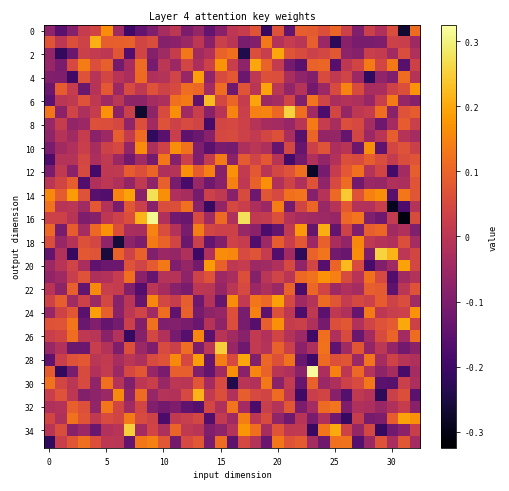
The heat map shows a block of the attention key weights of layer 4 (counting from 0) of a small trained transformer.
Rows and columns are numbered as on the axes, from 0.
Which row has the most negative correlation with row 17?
9
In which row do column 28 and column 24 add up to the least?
20
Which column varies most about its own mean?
23
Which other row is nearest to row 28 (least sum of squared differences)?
5
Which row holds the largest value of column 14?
6
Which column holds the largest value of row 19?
29
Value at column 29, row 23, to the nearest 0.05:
0.1
